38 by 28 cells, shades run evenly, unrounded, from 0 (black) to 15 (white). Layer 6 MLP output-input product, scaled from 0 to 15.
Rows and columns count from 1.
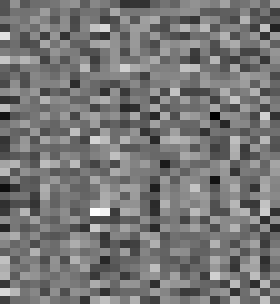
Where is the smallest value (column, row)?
22, 15
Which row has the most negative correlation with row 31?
38
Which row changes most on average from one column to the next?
27
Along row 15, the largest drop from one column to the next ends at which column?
28
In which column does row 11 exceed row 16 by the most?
23
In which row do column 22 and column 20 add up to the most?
35
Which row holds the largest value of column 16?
34
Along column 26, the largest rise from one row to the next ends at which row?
37
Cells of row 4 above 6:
20
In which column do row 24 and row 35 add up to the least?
2
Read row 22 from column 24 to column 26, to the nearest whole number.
3 7 7
